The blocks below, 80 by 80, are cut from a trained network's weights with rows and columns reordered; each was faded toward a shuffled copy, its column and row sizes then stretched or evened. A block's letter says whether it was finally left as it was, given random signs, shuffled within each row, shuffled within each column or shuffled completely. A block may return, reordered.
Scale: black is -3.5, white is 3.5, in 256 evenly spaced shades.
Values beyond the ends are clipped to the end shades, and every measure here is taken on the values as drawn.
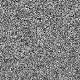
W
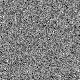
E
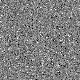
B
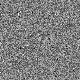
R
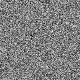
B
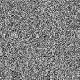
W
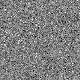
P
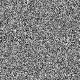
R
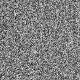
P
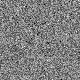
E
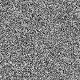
R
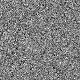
P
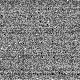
B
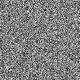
P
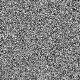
R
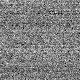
B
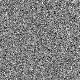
P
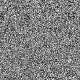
W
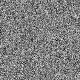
P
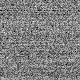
W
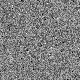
E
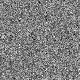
P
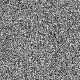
P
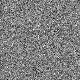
P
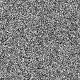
E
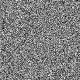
P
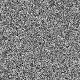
P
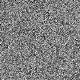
R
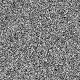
E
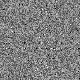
R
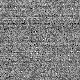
W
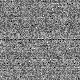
W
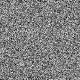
R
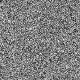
R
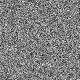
E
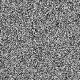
P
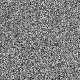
P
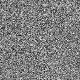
R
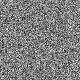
E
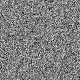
B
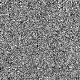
R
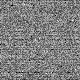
W
